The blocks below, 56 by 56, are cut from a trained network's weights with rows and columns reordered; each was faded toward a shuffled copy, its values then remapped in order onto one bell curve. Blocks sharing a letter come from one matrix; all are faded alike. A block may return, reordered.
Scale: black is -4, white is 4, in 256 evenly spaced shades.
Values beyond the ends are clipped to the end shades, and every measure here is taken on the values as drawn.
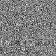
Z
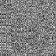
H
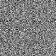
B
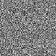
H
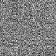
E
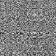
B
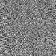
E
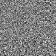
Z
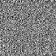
E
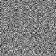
H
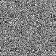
B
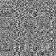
H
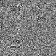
Z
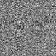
E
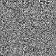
B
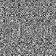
B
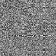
B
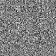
Z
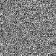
Z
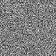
Z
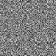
E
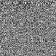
B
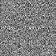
B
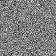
Z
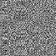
H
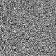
Z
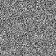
Z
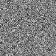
Z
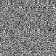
B
